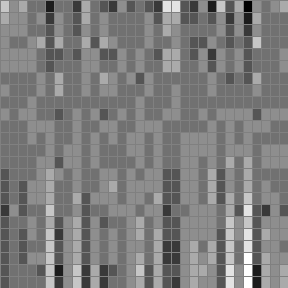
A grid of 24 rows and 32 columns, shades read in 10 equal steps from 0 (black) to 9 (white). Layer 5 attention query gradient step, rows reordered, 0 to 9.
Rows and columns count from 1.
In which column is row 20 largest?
28
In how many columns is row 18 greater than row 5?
13
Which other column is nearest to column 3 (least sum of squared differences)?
25
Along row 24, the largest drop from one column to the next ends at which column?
29
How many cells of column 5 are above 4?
10
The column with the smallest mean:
7
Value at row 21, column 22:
6
